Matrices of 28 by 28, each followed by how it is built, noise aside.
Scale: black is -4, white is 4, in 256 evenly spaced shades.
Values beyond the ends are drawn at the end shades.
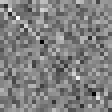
diagonal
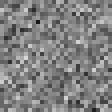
Hankel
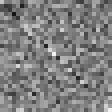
diagonal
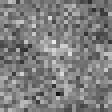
smooth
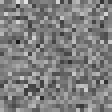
low rank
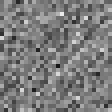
Hankel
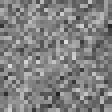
Hankel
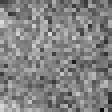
smooth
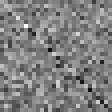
diagonal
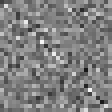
diagonal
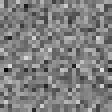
low rank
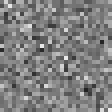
banded
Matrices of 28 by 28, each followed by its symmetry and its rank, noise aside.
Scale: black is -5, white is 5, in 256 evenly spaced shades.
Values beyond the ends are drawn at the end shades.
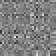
no symmetry, rank four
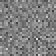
no symmetry, rank three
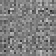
antisymmetric, rank four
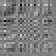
symmetric, rank two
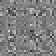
no symmetry, rank three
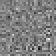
antisymmetric, rank four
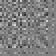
antisymmetric, rank two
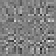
antisymmetric, rank two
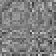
symmetric, rank three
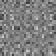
no symmetry, rank three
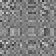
no symmetry, rank three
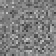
symmetric, rank four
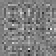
antisymmetric, rank four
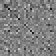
symmetric, rank four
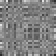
symmetric, rank two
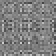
antisymmetric, rank two
